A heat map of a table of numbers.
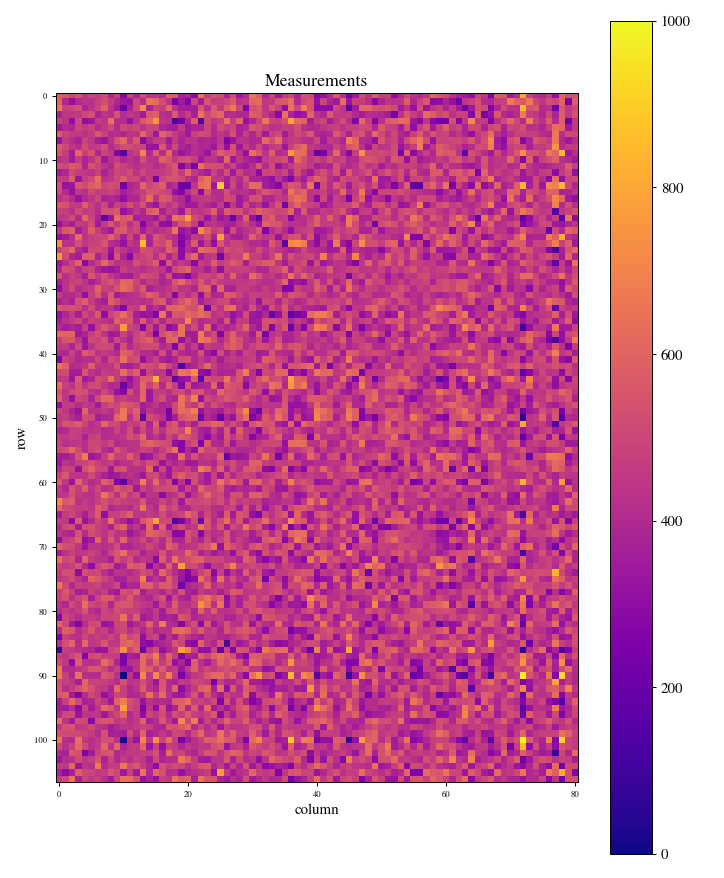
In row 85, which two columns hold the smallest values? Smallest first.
26, 73
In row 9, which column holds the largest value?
78
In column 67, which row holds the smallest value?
90
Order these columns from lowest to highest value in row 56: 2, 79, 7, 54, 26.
26, 79, 2, 7, 54
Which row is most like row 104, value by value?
13
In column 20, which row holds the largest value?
19
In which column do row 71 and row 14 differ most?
72
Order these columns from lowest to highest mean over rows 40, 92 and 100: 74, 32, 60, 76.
32, 74, 60, 76
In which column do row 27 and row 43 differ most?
21
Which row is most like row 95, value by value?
36
